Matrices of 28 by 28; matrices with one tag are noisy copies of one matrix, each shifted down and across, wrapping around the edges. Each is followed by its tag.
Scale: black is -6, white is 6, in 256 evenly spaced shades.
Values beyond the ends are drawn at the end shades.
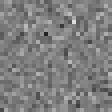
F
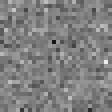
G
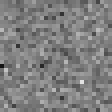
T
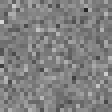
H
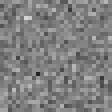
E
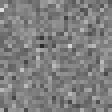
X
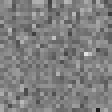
E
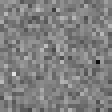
H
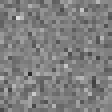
E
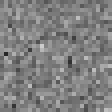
E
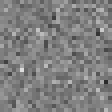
F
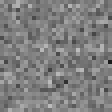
G
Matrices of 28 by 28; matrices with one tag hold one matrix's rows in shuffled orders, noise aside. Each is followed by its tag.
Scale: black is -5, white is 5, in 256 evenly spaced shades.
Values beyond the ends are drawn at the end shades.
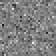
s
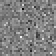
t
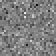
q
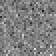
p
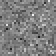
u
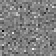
s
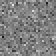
s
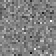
p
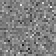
t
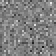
p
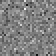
q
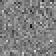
p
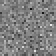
p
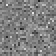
u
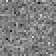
u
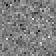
u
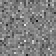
q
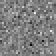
p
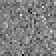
t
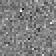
t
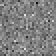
q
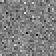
q
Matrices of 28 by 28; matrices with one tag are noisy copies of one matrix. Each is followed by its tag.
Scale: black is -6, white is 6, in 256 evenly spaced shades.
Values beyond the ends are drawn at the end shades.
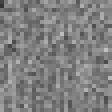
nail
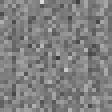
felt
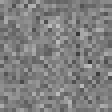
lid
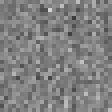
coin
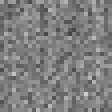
coin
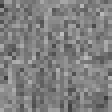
nail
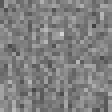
nail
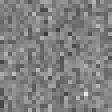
coin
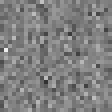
coin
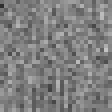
nail
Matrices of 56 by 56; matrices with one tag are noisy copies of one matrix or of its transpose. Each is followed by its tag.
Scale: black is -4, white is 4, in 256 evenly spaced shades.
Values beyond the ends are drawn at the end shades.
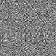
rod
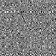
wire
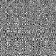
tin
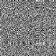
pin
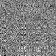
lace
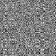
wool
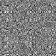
wire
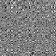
wire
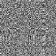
pin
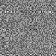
wire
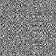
rod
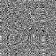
pin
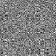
wool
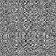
rod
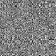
wool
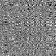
lace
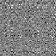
wire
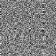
pin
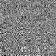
lace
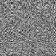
wire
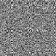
wire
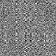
rod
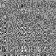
lace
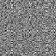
wire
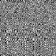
tin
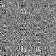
lace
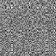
wire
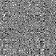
wool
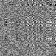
lace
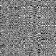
tin
